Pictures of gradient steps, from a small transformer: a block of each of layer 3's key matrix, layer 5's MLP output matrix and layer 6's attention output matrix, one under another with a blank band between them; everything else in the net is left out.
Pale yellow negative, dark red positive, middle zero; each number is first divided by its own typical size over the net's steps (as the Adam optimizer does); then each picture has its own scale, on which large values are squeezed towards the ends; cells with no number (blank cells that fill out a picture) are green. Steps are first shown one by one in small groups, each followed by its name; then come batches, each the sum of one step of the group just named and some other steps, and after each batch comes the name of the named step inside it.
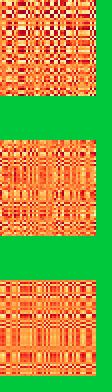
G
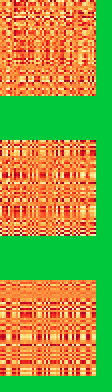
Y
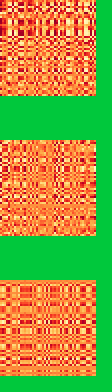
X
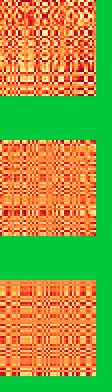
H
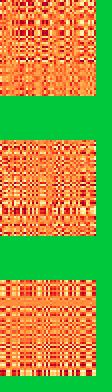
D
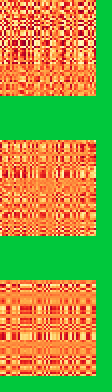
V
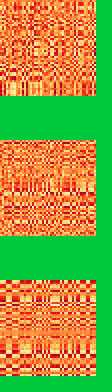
V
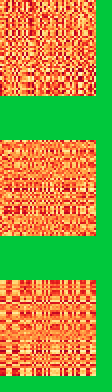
H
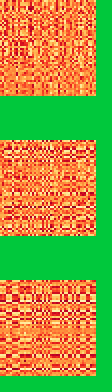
V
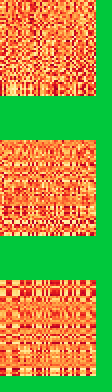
H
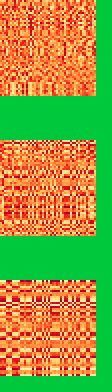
V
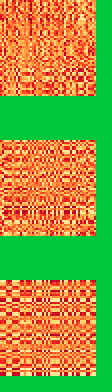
H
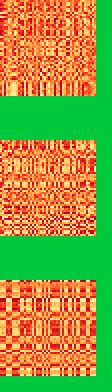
X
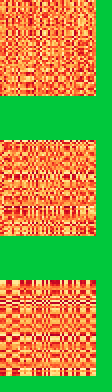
H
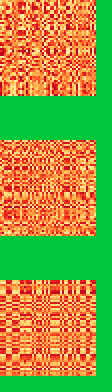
G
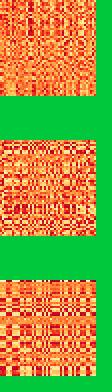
D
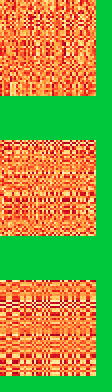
V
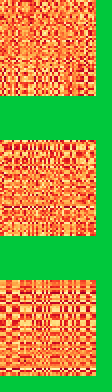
H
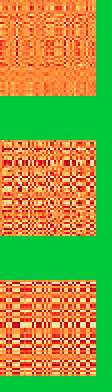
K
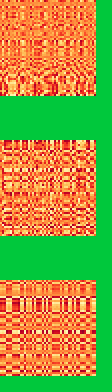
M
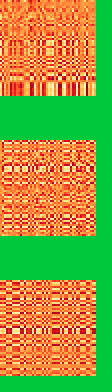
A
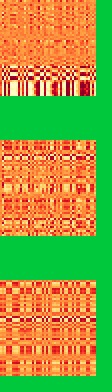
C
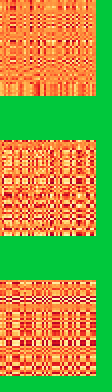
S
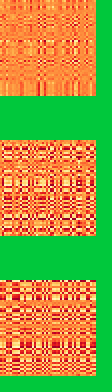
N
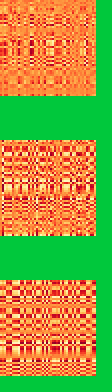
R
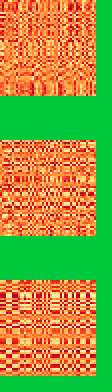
A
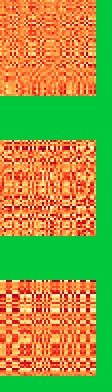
N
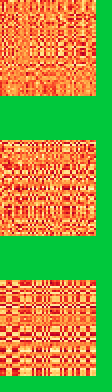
K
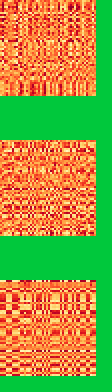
A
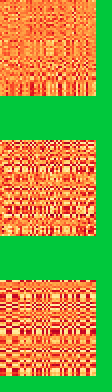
A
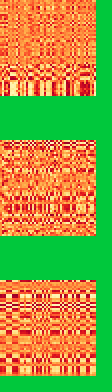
C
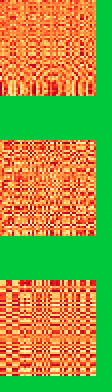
M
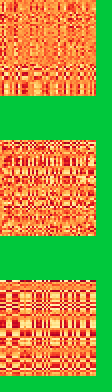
K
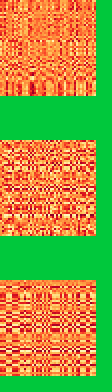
A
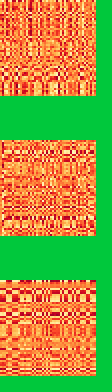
A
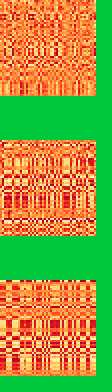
N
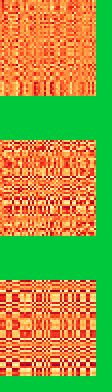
K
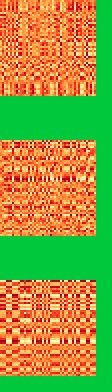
A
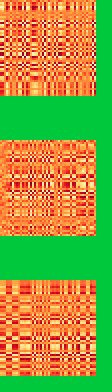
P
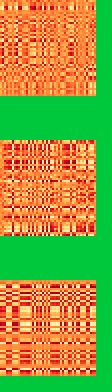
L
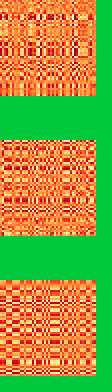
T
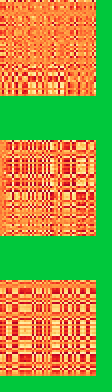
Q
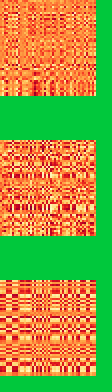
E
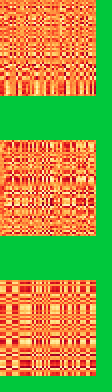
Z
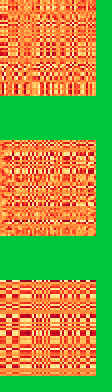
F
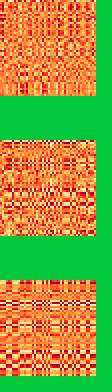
Q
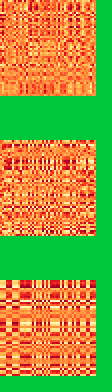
L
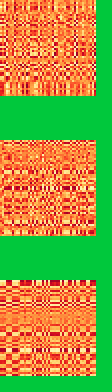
P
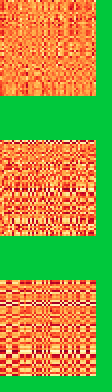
Q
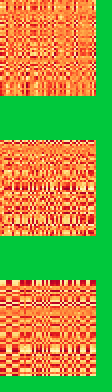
P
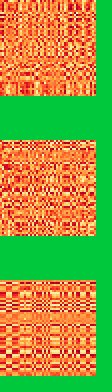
Z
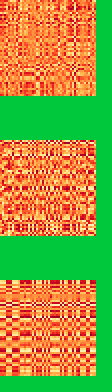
F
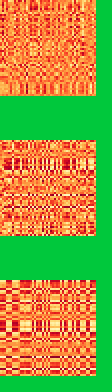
L
